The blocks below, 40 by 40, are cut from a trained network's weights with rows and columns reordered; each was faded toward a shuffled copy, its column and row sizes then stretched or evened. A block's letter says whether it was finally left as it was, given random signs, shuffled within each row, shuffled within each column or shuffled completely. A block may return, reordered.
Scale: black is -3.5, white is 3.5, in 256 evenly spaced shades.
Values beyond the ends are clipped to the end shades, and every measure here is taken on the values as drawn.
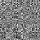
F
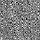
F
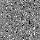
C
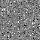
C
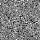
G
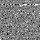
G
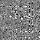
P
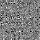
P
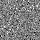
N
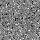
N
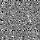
P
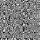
F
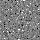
N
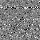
G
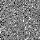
C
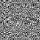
F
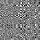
F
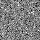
N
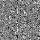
C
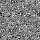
G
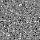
G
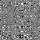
P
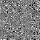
P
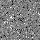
N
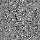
P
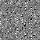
C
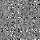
P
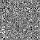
P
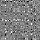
F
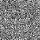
P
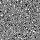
N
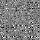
P
